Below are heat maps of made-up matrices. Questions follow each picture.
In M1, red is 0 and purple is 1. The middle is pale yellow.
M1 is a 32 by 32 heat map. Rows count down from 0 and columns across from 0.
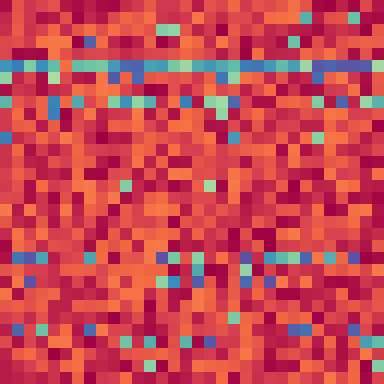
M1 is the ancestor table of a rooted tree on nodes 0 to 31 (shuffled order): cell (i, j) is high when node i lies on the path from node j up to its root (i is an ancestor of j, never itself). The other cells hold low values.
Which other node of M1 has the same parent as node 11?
9
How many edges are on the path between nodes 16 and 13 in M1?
4
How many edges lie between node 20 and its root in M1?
4
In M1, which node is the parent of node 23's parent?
5
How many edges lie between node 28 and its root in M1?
2
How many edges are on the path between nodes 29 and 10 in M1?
8
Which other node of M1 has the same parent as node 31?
12
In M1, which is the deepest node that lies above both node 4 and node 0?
6
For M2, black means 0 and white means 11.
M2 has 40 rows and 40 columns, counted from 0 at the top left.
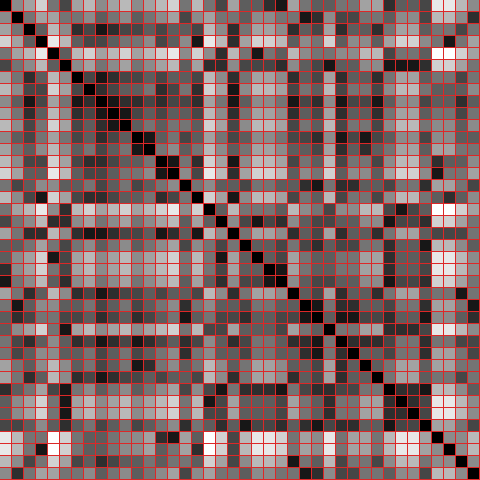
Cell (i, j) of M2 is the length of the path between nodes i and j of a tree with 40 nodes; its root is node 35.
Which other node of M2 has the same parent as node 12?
30
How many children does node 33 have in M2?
1
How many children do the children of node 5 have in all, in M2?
1
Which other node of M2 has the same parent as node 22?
0
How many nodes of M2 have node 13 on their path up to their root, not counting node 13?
2
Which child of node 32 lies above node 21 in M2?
18
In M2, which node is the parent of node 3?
16
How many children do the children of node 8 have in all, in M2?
5
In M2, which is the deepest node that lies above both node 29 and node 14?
26
